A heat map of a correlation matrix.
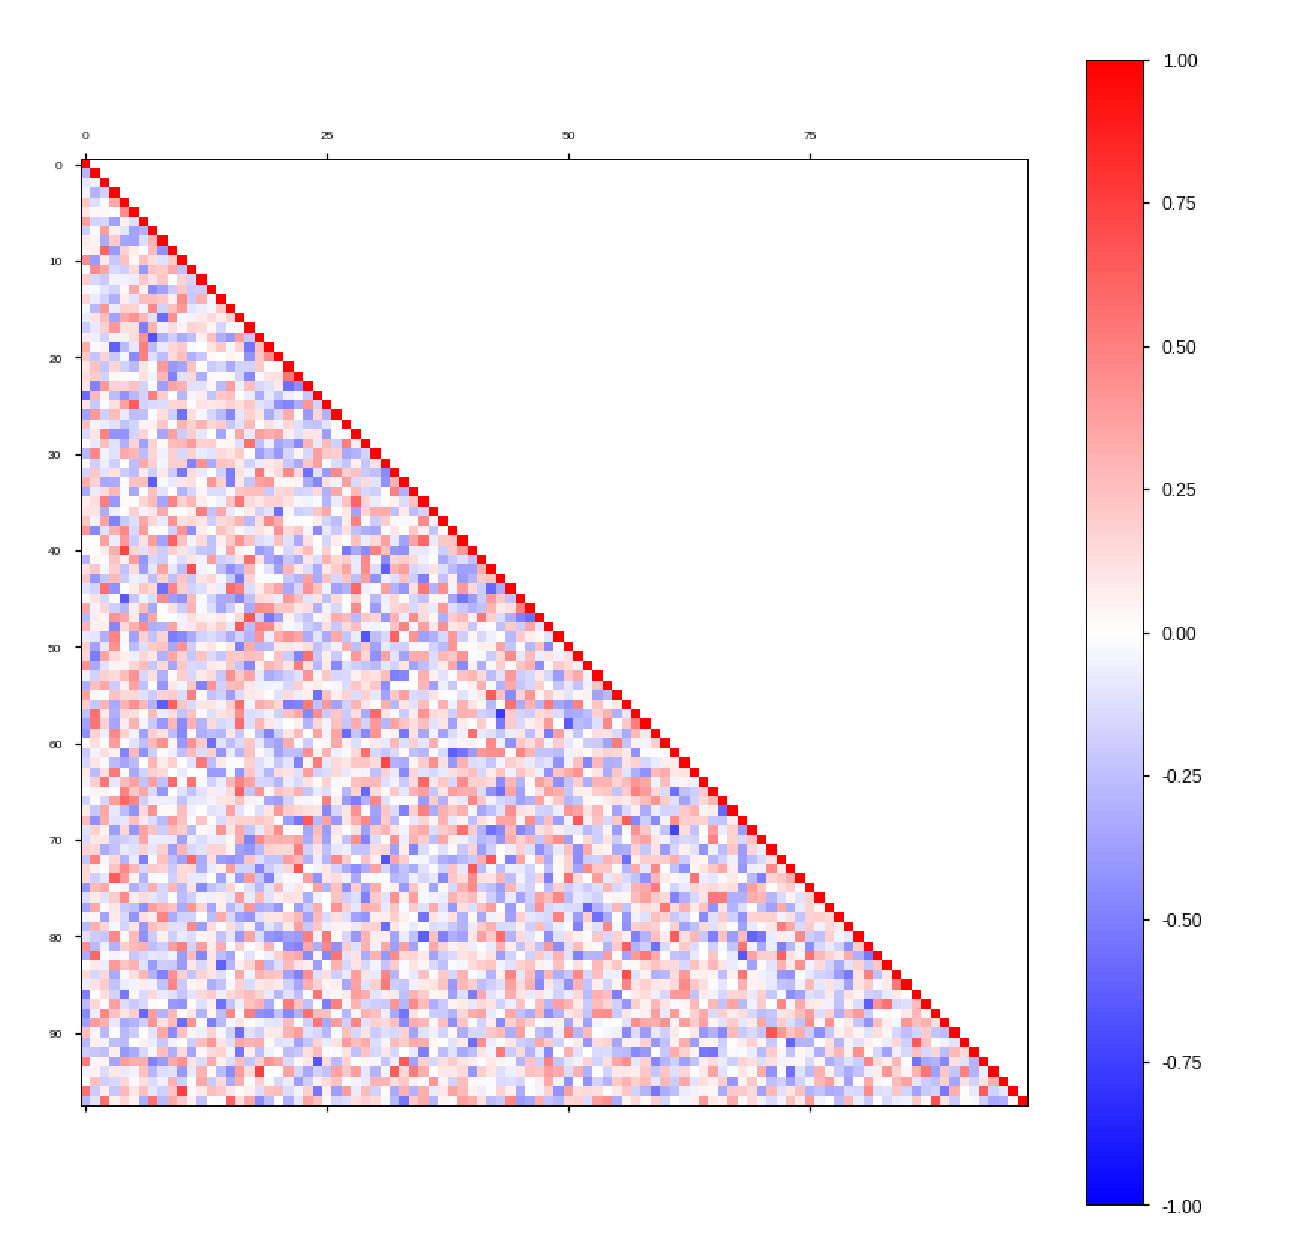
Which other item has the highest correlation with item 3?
74
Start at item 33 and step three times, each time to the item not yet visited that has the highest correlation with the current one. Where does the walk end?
10
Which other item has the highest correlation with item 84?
56
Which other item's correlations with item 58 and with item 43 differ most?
57
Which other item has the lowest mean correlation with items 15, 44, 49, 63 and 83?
33
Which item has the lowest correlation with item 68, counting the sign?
82
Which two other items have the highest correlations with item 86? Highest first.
91, 24
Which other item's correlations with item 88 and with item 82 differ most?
23
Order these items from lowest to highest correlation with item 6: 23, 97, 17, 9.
17, 97, 23, 9
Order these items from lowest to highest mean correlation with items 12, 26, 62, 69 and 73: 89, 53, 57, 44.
44, 53, 89, 57
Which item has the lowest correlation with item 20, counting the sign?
36
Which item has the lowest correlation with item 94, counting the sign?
73
